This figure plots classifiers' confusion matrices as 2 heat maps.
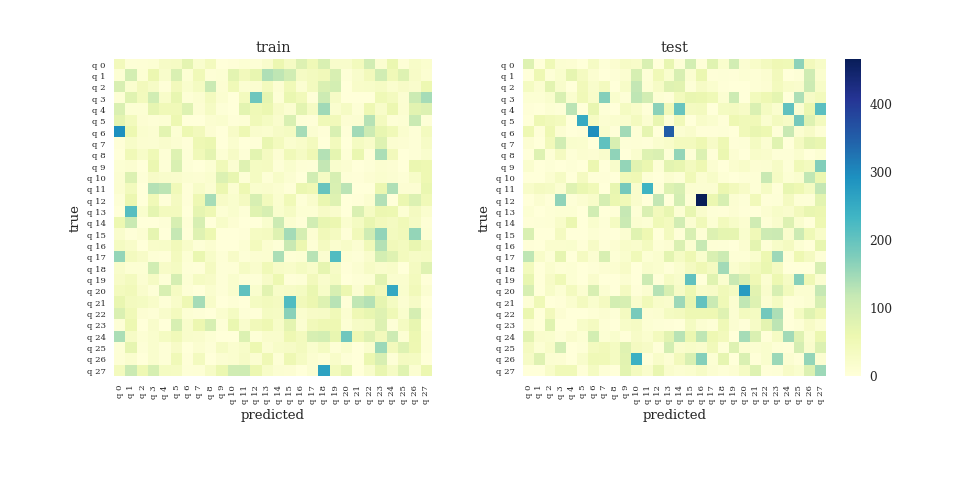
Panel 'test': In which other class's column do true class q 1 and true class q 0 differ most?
q 25
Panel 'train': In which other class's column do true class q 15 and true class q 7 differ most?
q 26
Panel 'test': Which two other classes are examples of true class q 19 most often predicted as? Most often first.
q 15, q 25
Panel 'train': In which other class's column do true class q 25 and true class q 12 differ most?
q 8
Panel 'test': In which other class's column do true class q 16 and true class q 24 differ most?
q 20
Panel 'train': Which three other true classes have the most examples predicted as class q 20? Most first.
q 24, q 11, q 27
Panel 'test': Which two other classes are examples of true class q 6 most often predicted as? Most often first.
q 13, q 9
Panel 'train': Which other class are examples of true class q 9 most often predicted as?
q 18
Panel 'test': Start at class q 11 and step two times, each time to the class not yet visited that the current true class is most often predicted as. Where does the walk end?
q 27
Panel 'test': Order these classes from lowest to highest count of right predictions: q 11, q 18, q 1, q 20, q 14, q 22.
q 1, q 14, q 18, q 22, q 11, q 20
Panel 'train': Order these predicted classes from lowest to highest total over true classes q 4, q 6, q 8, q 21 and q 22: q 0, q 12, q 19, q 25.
q 25, q 12, q 19, q 0
